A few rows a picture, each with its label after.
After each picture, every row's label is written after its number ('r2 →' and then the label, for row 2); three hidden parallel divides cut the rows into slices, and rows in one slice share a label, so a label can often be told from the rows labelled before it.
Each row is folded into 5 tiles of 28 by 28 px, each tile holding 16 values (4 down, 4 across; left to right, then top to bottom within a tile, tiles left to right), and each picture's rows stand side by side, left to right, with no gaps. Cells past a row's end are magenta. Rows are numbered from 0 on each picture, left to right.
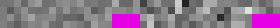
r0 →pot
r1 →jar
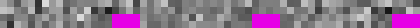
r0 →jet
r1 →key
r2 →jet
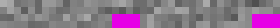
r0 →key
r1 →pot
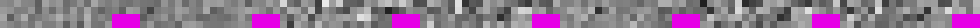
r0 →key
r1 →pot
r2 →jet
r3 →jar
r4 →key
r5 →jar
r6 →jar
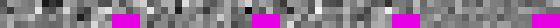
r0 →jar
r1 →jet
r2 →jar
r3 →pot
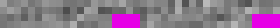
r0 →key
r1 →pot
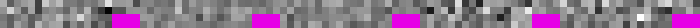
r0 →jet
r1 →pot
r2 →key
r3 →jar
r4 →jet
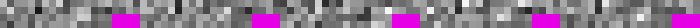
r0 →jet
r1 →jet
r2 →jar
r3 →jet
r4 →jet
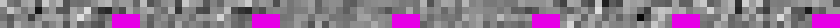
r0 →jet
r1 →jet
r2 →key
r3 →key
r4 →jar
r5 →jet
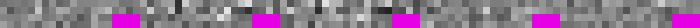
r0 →pot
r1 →jet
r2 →jet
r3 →pot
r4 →key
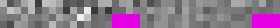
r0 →jet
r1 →key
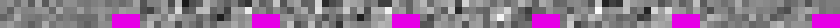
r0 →pot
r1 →jar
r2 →jar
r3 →jet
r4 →jar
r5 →pot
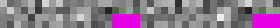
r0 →jet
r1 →jet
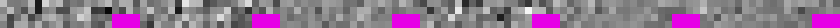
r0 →jet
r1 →jet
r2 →key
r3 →jar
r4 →key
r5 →key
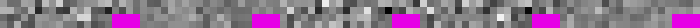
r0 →jet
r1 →key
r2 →jet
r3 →jet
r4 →pot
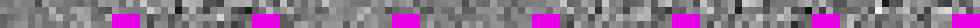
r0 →key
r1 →jet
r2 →key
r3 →pot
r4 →jet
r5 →jet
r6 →jar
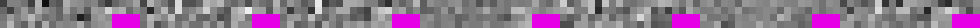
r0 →jar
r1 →jar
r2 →jar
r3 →pot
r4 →jet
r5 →key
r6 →jar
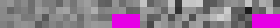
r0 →pot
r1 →jet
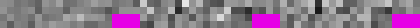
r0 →key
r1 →jet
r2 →jet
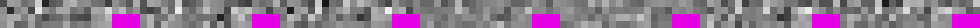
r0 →jar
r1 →jar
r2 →jar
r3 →pot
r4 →key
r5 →jar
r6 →jar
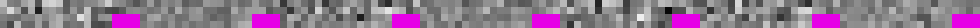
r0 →jet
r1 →pot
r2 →jar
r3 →pot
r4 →jet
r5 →jar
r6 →pot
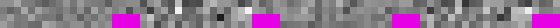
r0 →pot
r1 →jar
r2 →key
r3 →jar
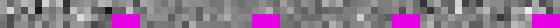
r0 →jet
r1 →key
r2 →key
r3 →jar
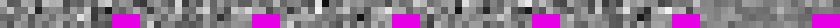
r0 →jet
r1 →jar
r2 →jar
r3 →jet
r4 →jar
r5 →key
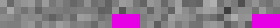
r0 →key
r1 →pot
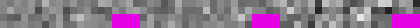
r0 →key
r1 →pot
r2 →jet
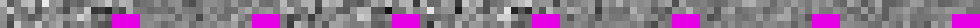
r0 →jet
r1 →pot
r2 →jet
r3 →jet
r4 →key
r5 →key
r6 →pot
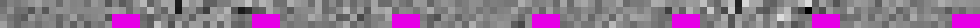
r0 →pot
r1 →jet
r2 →pot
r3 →key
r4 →key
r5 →jet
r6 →key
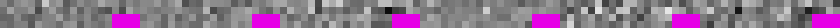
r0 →key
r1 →pot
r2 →jet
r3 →pot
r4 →jar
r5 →jet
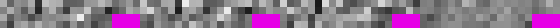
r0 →jet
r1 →jet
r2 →jet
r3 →key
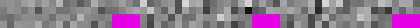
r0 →key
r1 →jet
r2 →jet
